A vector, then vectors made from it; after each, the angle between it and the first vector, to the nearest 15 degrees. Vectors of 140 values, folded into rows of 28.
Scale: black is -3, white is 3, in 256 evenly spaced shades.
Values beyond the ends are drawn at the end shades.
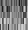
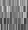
165 degrees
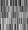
75 degrees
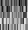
15 degrees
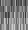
60 degrees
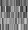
45 degrees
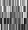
165 degrees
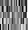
30 degrees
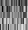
15 degrees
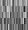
150 degrees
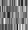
60 degrees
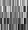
165 degrees
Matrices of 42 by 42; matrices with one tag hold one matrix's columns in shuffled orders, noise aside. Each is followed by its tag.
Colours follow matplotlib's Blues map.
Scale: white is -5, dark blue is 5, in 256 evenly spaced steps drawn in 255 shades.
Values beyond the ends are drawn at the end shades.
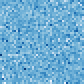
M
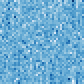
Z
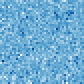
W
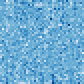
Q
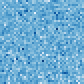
W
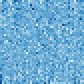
Q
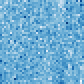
Z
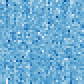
Z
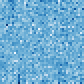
Q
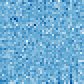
Q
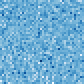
W
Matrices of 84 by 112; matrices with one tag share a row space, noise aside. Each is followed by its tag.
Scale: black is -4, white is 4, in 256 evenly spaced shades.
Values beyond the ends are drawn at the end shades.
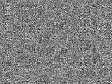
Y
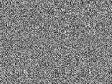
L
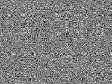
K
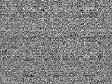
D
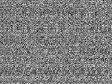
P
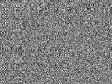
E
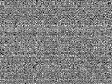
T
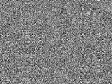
Y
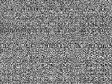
P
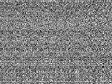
P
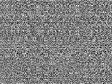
P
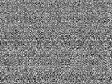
T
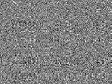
K
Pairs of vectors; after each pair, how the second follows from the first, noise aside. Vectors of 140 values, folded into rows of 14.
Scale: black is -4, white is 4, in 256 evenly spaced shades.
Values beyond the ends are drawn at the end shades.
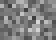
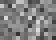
copied.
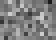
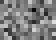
wrapped around, negated.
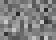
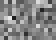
reversed, negated.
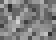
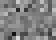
wrapped around, negated, partly zeroed.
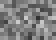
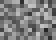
wrapped around, negated.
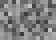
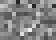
sign-scrambled.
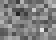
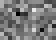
sign-scrambled.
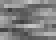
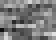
copied.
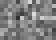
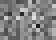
sign-scrambled.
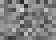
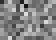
sign-scrambled.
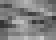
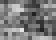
wrapped around, negated.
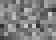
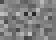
wrapped around, negated, partly zeroed.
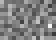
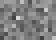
reversed, partly zeroed.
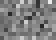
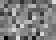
reversed, negated.
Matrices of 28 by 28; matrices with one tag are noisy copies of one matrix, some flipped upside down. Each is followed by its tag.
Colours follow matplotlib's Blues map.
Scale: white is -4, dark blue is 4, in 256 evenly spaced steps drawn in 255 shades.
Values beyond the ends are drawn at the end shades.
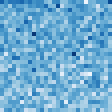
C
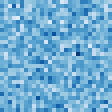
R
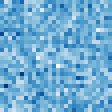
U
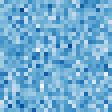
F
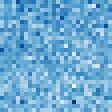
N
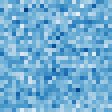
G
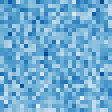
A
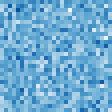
F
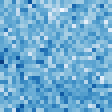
N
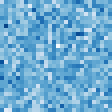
U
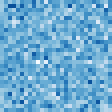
F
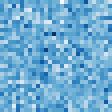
R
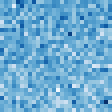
N
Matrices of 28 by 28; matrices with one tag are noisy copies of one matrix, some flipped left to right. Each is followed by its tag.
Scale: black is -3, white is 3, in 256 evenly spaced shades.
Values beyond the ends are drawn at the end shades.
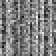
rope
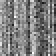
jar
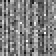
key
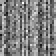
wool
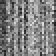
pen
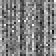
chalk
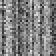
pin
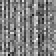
key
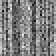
chalk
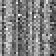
pin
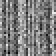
wool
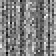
chalk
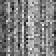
pen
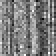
jar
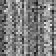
pin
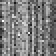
pen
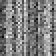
pin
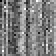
jar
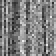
jar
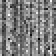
rope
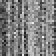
pen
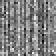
key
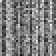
rope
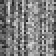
pen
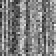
jar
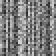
wool
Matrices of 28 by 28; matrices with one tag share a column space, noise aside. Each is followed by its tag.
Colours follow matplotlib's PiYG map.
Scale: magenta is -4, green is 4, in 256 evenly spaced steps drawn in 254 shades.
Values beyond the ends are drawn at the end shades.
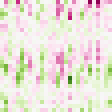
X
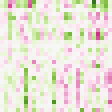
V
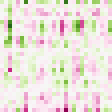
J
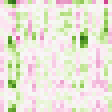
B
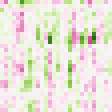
B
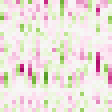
X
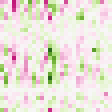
X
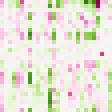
V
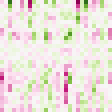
V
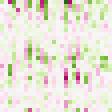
X
